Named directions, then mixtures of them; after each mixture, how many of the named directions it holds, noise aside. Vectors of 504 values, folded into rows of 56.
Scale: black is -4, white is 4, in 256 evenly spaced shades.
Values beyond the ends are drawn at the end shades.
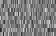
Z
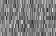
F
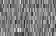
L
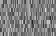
two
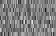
three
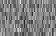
two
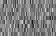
two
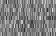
one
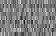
three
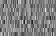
three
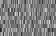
one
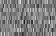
three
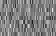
two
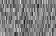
two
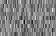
three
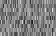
three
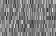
one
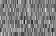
three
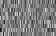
one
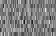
three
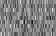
three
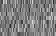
three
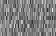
one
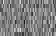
one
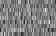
two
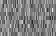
two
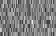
two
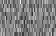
two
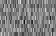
three
